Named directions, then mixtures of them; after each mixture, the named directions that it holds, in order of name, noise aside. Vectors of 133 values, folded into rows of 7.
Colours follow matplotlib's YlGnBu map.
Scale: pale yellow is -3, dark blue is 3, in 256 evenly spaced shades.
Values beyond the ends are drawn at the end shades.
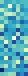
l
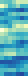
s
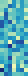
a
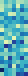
a, l, s.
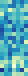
a, s.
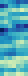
s.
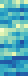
s.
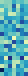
a, l.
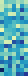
a, l, s.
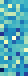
l.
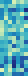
a, s.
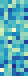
a, s.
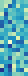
a.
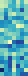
a, l, s.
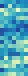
l, s.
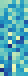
a.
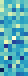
a, l, s.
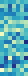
a, l, s.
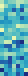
a, l, s.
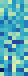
a, l.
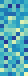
l.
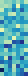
a, l, s.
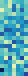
a, l.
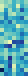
a, l, s.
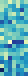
a, l, s.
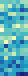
l, s.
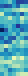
l, s.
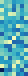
a, l.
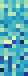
a, l, s.
